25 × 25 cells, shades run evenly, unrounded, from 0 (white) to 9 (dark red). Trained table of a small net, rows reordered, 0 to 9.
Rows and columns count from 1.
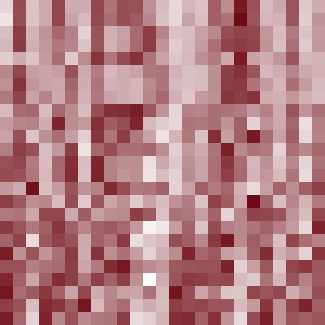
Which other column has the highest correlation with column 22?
7
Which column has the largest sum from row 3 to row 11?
19
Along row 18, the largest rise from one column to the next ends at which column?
25
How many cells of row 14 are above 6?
5
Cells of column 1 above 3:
19
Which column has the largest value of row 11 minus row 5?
20
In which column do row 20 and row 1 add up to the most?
8
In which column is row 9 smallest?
14
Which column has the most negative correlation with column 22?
18
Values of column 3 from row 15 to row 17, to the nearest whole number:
9 4 3
